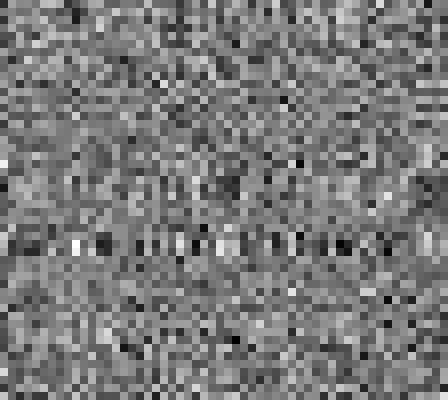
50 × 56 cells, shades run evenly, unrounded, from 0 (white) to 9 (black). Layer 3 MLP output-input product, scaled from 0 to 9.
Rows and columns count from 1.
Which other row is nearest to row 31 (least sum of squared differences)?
32
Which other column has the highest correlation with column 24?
26
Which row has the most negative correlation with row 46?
28
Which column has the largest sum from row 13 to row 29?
34
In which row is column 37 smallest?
37
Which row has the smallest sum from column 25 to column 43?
41
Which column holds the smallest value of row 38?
30
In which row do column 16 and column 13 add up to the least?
4
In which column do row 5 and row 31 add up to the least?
10
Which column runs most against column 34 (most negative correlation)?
5
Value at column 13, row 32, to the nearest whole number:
7
